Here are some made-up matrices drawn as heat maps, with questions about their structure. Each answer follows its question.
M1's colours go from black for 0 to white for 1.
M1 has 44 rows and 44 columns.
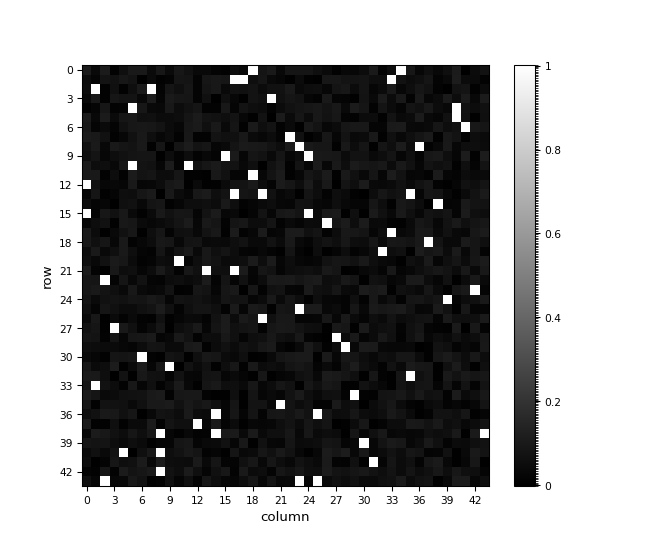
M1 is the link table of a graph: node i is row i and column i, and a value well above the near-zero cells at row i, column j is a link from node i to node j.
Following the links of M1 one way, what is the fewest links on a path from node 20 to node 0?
6
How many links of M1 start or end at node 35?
3
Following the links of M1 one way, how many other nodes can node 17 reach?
9
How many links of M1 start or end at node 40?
4
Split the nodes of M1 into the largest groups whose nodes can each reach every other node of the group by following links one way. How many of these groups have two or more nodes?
7
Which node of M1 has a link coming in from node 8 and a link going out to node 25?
node 36
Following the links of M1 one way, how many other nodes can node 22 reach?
12
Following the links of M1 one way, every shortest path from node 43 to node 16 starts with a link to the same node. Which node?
node 2
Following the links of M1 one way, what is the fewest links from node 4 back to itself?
2
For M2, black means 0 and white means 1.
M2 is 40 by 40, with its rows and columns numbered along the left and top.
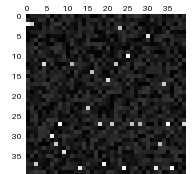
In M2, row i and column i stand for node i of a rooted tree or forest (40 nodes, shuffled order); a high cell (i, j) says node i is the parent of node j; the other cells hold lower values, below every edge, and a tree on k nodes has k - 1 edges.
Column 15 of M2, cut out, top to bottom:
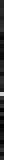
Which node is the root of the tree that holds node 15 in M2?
3
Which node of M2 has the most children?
27
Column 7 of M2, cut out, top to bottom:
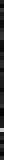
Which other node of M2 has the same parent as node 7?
33
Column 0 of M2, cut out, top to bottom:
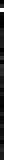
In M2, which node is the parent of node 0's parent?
37
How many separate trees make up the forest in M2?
11
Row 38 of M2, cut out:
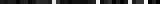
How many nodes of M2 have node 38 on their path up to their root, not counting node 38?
6
